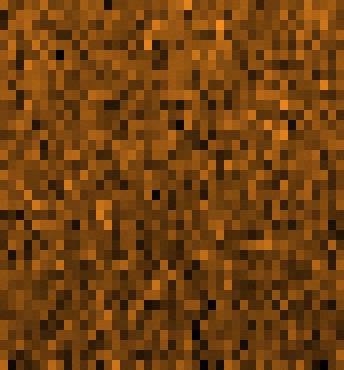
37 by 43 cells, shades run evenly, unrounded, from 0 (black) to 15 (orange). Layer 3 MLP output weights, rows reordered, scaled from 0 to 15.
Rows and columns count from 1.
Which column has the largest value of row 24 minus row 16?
28
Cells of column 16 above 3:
35
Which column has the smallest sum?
42
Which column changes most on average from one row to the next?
36
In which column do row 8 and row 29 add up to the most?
20
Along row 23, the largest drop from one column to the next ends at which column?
15
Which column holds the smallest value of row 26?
2
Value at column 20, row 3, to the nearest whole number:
13
